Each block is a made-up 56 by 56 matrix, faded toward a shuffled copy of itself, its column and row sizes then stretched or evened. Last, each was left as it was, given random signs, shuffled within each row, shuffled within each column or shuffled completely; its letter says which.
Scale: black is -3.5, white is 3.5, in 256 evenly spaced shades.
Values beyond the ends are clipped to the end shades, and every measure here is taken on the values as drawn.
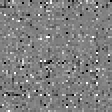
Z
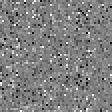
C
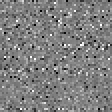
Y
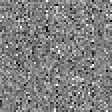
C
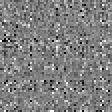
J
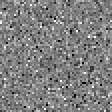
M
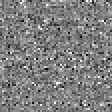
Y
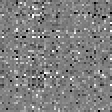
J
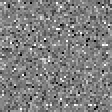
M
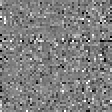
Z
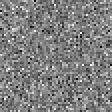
M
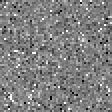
M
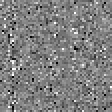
C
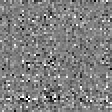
Z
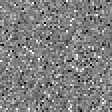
M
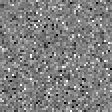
M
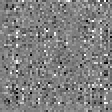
J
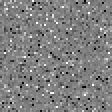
M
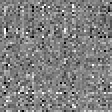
J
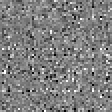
Z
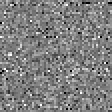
Y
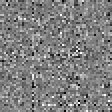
Z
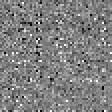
Z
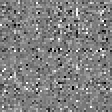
Z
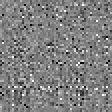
J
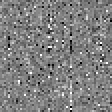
C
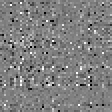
J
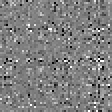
J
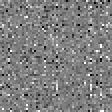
Z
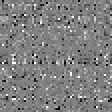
J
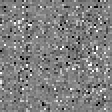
Z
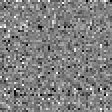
Z
